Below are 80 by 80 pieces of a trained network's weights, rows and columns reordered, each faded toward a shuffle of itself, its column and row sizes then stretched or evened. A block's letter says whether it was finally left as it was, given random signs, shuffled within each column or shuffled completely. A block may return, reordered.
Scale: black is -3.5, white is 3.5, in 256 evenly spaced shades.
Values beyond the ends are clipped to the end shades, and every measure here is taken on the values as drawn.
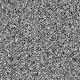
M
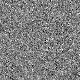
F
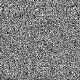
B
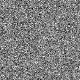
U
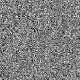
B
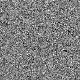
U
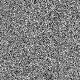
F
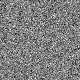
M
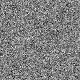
M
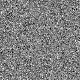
F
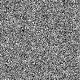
F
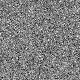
M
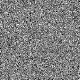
U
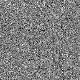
U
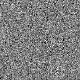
U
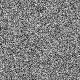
M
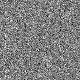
F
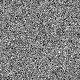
M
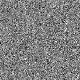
U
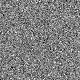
M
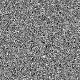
F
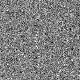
F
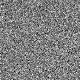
F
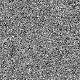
U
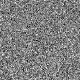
F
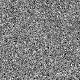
F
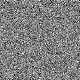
U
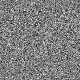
U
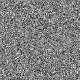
B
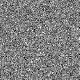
U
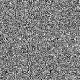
B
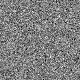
M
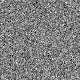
F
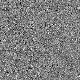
U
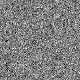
B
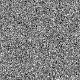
U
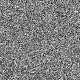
M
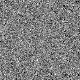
U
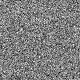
M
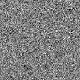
B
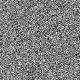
B
